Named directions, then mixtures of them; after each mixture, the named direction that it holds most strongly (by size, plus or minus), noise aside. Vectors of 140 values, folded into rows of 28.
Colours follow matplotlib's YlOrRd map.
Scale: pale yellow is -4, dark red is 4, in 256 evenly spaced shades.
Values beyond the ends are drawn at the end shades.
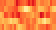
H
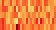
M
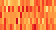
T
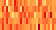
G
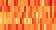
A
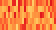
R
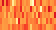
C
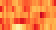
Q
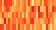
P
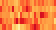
Q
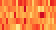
R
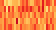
T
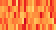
R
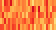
P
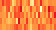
C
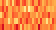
M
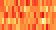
H
